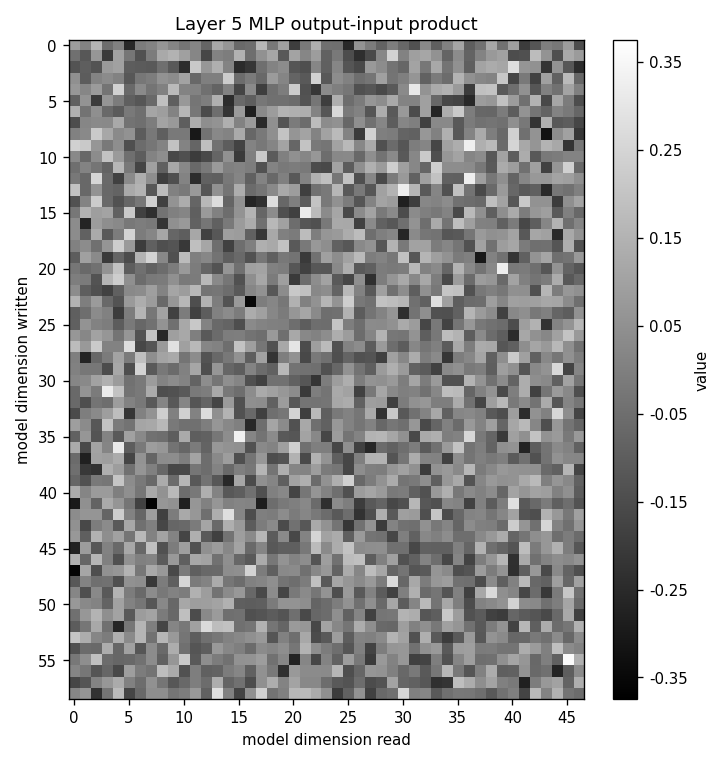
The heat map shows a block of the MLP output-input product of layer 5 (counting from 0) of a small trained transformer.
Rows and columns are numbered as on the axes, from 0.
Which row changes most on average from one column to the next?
33
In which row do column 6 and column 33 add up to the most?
23
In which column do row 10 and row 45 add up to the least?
11
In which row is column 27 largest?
8
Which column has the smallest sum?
16
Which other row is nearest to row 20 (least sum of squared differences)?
32
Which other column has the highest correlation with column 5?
15
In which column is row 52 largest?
12
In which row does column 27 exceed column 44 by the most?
56
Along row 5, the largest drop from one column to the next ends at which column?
14
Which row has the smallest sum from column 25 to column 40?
41
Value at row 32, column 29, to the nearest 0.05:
-0.2
